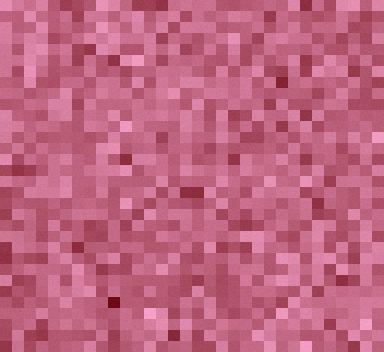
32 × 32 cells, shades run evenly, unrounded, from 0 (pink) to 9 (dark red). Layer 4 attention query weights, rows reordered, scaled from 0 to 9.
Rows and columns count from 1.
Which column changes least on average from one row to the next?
5
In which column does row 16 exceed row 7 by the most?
3
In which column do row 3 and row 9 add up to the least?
9
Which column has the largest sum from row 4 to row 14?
7
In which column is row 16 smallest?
11
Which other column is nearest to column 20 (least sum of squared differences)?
15
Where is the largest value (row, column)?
28, 10
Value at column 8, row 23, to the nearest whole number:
4
